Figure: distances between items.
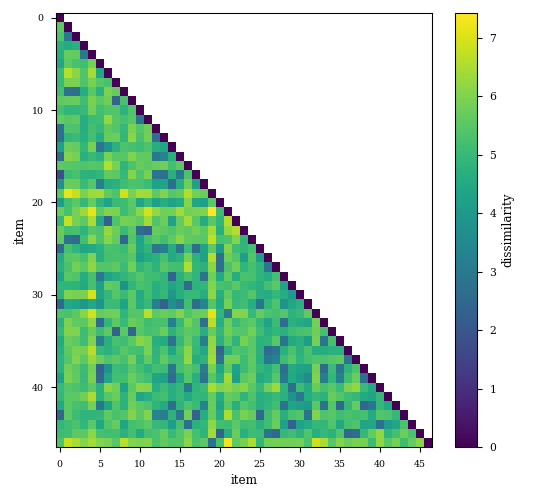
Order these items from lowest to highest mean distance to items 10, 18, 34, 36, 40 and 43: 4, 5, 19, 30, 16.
5, 30, 16, 4, 19
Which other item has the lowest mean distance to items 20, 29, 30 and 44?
41
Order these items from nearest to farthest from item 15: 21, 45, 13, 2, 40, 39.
13, 39, 40, 45, 2, 21
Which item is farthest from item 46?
21
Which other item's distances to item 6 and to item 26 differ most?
22
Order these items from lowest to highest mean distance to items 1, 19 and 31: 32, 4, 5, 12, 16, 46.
12, 46, 5, 4, 16, 32
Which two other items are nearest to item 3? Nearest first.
4, 31
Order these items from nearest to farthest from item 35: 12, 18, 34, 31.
18, 31, 12, 34
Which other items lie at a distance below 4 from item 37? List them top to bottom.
20, 26, 27, 36, 45
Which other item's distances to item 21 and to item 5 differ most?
39
